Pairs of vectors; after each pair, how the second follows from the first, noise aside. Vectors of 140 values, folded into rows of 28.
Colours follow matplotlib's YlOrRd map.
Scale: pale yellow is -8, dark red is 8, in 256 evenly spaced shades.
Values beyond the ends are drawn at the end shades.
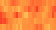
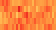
negated.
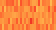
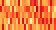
negated, scaled up.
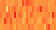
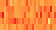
reversed.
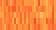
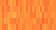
reversed, shrunk.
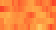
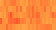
wrapped around, shrunk.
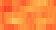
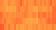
wrapped around, shrunk.
